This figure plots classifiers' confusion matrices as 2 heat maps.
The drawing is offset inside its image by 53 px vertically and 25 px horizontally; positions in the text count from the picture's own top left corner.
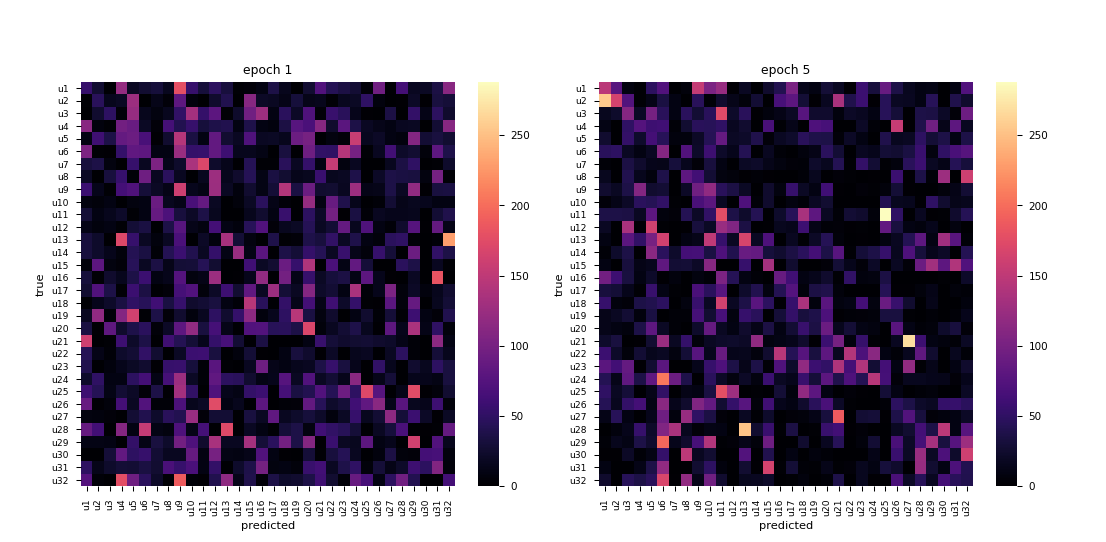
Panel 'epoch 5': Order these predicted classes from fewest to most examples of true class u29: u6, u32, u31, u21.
u21, u31, u32, u6
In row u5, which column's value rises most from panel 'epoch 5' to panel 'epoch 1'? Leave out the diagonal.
u24
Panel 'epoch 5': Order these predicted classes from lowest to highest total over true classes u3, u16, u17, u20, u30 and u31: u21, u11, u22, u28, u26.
u21, u22, u26, u28, u11
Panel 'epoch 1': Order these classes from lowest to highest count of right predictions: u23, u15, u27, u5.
u23, u15, u5, u27
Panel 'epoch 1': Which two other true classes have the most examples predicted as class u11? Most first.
u7, u10
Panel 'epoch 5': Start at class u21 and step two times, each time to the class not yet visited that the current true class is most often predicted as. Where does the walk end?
u8
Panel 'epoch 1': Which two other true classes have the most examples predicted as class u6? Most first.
u28, u8
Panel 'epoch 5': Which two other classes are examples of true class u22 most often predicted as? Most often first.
u16, u24
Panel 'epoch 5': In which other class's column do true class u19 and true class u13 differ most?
u6
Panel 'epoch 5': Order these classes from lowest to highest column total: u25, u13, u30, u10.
u30, u25, u13, u10
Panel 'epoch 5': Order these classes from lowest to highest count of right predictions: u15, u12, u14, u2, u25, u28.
u25, u28, u14, u12, u15, u2
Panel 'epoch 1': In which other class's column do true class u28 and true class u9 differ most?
u13
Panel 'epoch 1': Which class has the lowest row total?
u22
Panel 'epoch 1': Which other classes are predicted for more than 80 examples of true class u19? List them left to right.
u2, u4, u5, u15
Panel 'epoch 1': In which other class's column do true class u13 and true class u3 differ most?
u32
